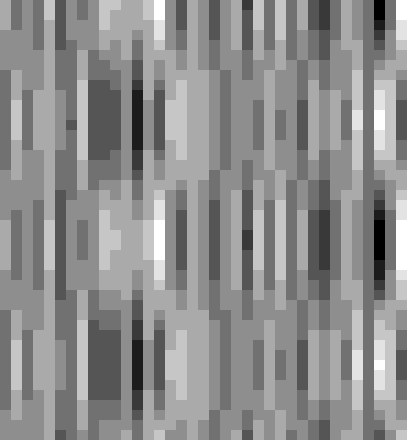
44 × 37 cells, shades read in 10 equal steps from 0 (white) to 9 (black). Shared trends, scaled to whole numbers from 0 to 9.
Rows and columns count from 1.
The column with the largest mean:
13
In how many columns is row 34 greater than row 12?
5
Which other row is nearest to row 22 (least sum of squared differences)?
3
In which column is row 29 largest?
35
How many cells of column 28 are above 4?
24
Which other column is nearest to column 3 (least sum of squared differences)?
21
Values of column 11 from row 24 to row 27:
2 2 3 3
